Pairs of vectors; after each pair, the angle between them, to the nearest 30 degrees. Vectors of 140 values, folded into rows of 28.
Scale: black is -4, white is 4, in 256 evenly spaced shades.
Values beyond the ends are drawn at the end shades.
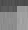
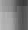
90 degrees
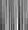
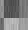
90 degrees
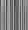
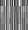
30 degrees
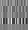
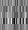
30 degrees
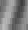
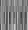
90 degrees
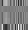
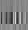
90 degrees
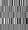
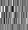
120 degrees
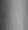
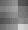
60 degrees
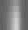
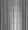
30 degrees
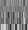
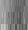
60 degrees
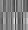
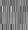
60 degrees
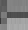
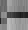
30 degrees
